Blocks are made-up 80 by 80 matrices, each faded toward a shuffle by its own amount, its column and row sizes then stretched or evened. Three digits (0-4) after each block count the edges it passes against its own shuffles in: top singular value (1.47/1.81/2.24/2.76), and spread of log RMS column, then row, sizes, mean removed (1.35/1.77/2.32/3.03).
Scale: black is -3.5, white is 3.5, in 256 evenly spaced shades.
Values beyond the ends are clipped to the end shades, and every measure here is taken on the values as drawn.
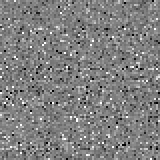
1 0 2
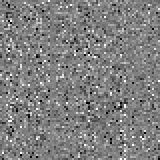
1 3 0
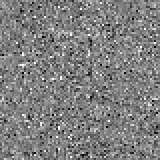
0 1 1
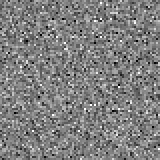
1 0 1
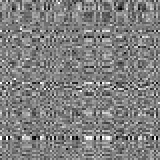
4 1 4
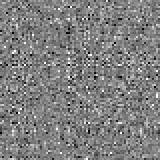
3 2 2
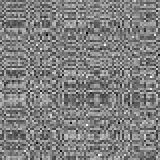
4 2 2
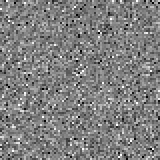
0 1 1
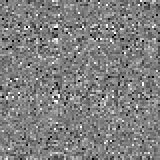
2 1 2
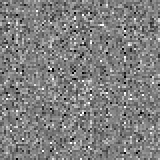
0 3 1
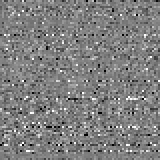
1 0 4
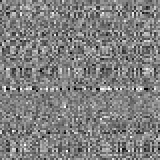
4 0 4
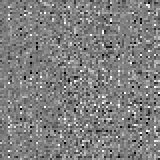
1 4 2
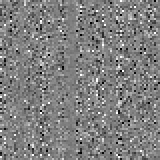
1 4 0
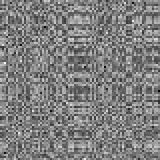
4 1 2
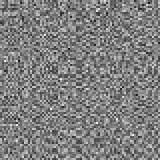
4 0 1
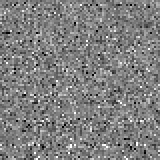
1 0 2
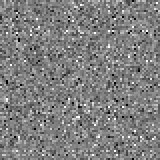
0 2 2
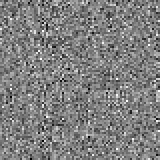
2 2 0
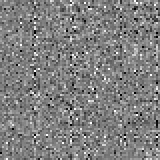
2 3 1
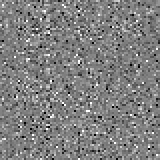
2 1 0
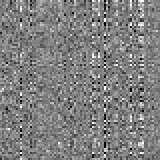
4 4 1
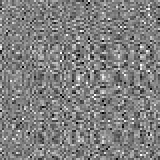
4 3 0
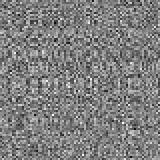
3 1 1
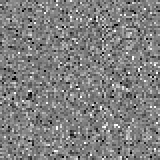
2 1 0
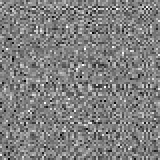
4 0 2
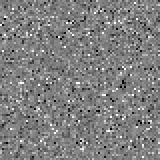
0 0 2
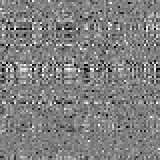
4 1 4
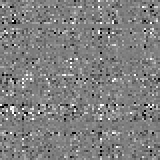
0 3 4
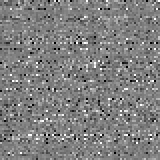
1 1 4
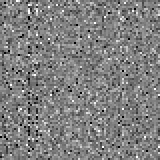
2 2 0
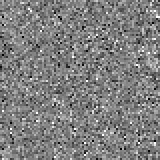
1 2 0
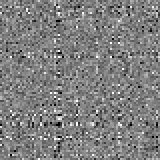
3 3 3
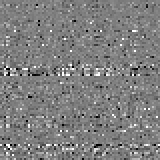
3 1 4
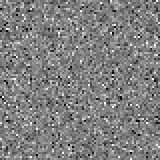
0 2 1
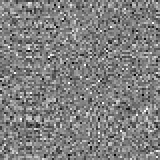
3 1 0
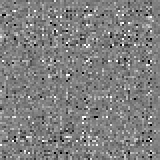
0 3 3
